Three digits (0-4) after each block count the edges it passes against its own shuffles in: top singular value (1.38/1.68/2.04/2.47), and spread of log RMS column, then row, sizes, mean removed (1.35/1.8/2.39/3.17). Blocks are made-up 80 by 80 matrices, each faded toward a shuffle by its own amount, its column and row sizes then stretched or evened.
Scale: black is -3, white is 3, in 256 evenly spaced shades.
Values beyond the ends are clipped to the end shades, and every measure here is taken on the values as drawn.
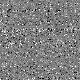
1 0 2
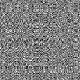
4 0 1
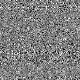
0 0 3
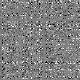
0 3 4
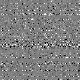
2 1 4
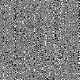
2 3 1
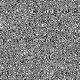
2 0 2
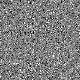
0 2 1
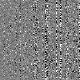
1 4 1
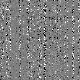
0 4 1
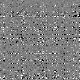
2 3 4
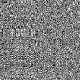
3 1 0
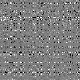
4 3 4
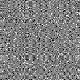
4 1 0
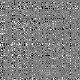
2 4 4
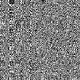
3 3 0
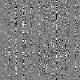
2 4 2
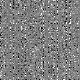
2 4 1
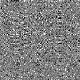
3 1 2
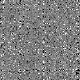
2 3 2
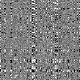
4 4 3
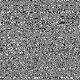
2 0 4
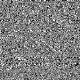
1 0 3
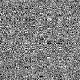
3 0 3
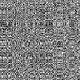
4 1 2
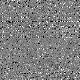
2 0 3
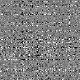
1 3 4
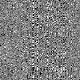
3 3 0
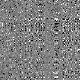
3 3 2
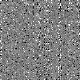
1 3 1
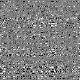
2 2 4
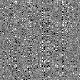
3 3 0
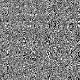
2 3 1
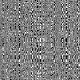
4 4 0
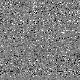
0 1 3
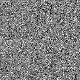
0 1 0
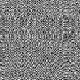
4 0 1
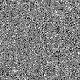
2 0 0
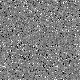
0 0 1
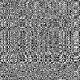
4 2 3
